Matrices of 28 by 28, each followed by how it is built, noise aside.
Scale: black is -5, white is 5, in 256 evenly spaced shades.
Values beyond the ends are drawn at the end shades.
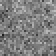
smooth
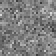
smooth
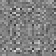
low rank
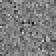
block diagonal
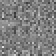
low rank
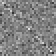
diagonal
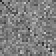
diagonal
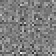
low rank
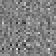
low rank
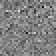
uneven rows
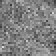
smooth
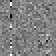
uneven columns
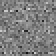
uneven rows
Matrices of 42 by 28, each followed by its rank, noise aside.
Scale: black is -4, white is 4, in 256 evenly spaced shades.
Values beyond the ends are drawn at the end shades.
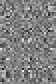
four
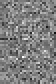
eight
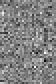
six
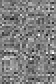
four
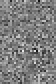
six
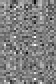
four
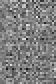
four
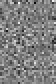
five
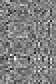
four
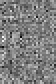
eight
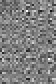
four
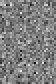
five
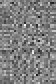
five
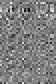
four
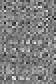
four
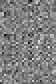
seven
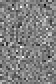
seven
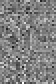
eight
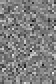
eight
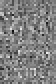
seven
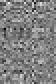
four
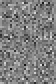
eight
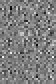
six
